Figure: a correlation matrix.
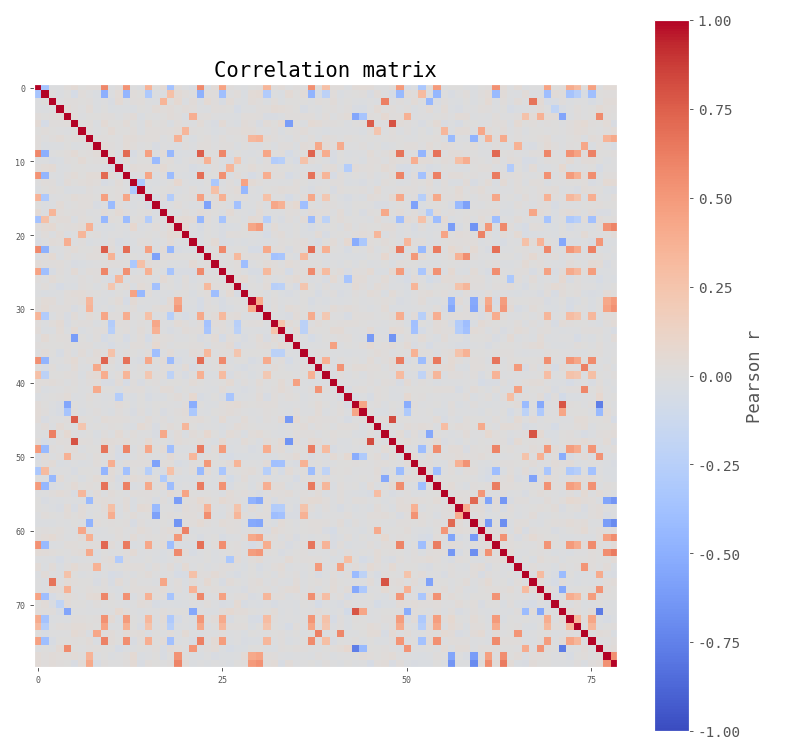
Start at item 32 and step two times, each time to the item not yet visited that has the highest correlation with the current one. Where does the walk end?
33
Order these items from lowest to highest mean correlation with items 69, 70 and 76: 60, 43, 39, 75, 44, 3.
43, 44, 3, 60, 39, 75
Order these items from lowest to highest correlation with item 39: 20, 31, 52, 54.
52, 20, 31, 54
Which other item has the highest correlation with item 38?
74
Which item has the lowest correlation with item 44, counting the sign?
76
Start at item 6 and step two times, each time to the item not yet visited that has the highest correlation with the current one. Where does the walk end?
20
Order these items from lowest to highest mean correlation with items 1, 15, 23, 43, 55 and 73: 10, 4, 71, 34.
4, 34, 10, 71
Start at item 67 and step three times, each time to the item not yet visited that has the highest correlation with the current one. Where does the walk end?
17
